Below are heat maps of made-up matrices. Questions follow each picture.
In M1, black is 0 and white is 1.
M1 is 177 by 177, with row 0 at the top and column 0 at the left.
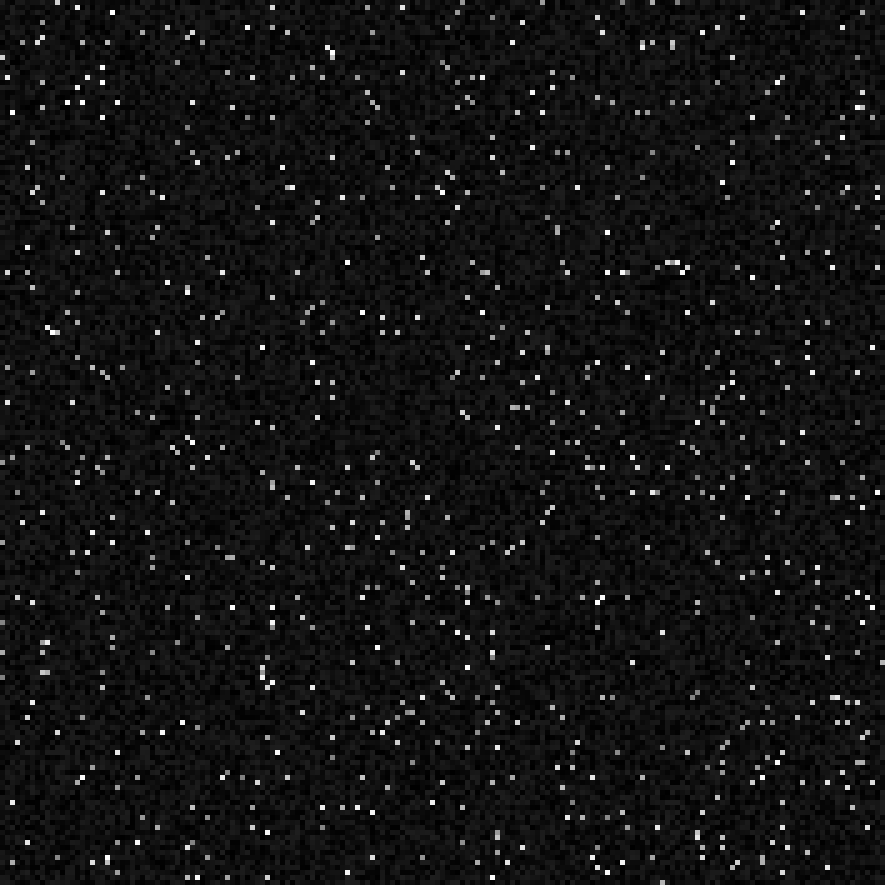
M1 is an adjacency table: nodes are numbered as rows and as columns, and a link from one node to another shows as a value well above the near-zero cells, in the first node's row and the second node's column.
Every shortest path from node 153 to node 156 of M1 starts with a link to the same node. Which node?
node 114
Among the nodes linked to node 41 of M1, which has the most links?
node 171
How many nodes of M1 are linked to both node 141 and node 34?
0
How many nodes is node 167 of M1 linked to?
3
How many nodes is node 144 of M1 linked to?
10
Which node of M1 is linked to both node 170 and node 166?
node 99
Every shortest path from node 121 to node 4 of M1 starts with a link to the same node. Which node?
node 46
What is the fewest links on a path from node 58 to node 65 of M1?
6
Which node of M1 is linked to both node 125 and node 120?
node 119
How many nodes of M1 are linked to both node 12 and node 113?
1
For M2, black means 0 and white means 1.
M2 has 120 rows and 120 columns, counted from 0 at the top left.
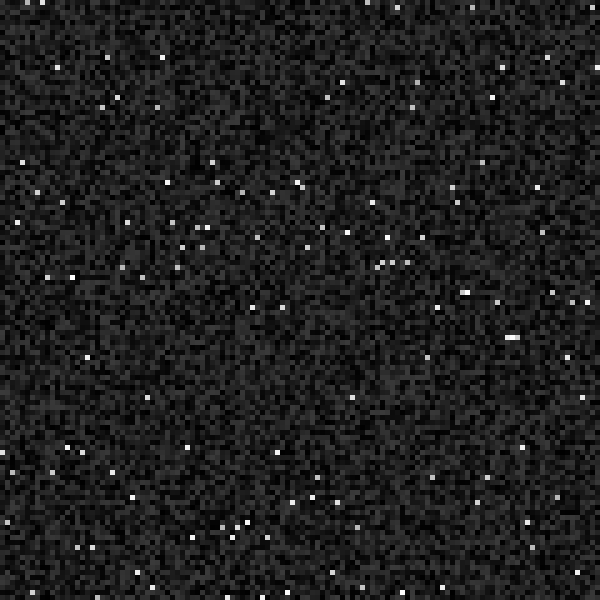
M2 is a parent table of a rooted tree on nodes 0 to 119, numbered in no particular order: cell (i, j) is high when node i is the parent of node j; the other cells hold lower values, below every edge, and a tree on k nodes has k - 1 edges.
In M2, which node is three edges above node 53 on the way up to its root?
89
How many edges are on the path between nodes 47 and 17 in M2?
3
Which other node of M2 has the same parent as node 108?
69
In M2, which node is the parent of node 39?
45
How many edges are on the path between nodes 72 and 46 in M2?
5
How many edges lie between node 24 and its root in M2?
4
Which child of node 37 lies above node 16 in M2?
90
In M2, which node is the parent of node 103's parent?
100
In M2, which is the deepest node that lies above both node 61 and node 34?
104
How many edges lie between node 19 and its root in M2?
3
